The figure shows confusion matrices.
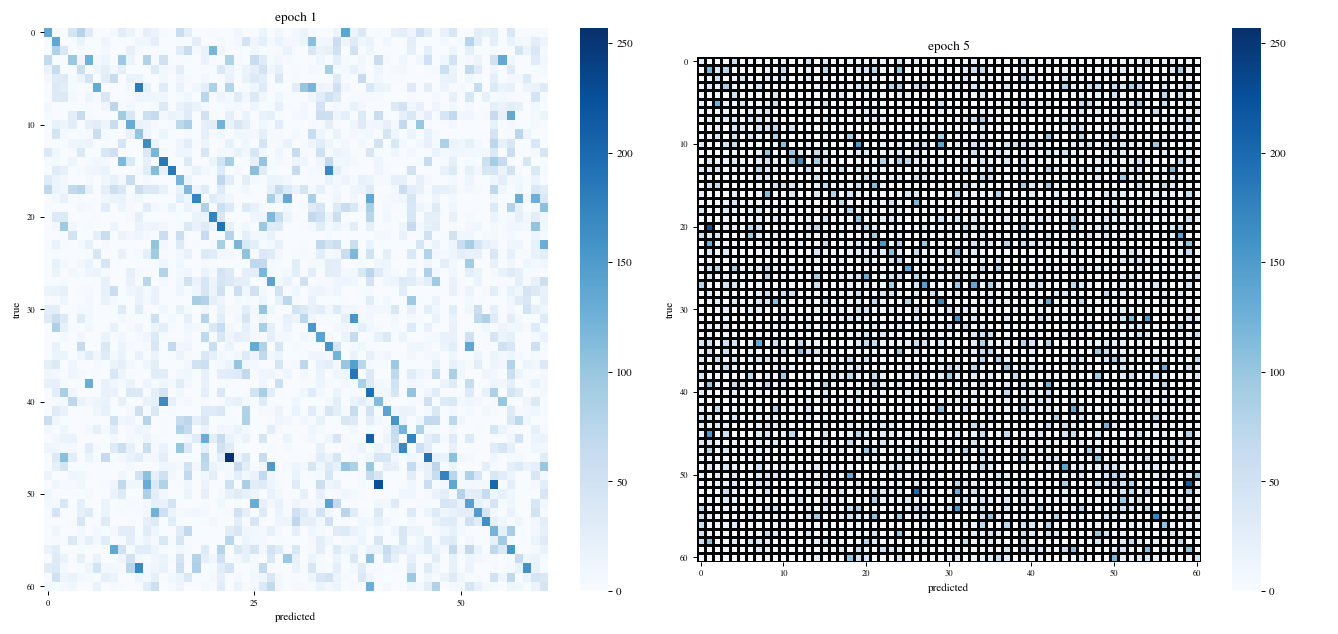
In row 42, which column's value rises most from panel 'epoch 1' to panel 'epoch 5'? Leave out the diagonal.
45
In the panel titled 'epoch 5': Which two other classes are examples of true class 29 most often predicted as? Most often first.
42, 9
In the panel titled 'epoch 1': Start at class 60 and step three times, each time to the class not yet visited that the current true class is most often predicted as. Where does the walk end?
19
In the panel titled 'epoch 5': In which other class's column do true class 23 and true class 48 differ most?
31
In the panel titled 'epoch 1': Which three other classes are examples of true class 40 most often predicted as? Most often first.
14, 55, 3
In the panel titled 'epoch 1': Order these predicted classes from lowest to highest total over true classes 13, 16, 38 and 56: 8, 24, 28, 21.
24, 28, 21, 8
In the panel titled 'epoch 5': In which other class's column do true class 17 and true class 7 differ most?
26
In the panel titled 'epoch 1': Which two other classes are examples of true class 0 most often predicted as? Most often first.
36, 4
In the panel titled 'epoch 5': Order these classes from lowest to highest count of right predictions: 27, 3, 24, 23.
24, 3, 23, 27
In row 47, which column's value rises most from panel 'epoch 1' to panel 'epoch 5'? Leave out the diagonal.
20
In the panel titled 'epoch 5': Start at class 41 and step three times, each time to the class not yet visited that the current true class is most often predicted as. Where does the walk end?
52
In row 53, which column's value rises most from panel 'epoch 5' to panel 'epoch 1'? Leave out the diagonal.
30
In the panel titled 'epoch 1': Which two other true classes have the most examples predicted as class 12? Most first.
49, 48
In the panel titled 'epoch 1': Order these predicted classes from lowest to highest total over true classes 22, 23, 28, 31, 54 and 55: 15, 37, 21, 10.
15, 10, 21, 37
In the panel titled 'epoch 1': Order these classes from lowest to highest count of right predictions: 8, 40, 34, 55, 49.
8, 55, 40, 49, 34
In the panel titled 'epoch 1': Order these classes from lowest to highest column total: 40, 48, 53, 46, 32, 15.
15, 53, 48, 40, 32, 46
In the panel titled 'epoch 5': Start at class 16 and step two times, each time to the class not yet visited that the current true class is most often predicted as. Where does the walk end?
9
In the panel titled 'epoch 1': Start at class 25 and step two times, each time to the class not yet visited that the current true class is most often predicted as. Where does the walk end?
34
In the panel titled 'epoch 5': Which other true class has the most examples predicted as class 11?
12
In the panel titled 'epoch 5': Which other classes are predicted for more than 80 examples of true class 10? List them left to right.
19, 29, 55
